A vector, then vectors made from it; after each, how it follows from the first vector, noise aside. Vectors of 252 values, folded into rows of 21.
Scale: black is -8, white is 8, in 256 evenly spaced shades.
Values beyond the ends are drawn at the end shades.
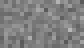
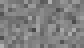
wrapped around, negated.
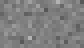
partly zeroed.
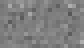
wrapped around, partly zeroed.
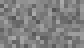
reversed, negated.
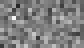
reversed, scaled up.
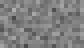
reversed, negated.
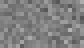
sign-scrambled.
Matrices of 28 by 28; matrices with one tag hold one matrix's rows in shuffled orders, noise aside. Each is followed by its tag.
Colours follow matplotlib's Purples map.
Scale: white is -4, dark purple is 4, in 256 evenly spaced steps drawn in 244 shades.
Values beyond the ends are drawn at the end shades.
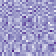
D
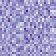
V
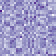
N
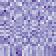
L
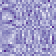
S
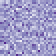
L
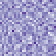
D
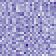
V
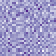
V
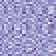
D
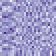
S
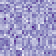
L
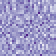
V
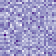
L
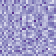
D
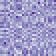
L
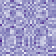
N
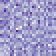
L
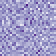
V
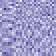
S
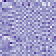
S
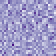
D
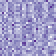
D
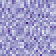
V
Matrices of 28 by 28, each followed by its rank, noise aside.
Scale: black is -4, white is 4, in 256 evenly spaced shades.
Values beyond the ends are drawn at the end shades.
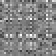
two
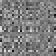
three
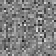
five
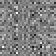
four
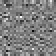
four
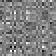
three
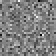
six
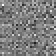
four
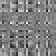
two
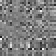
three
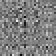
five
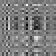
two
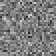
six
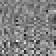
four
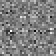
four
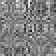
four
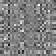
three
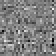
four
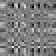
two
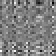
two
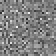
six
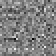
five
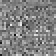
six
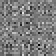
four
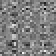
four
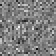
four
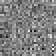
six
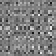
two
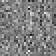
six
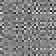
three
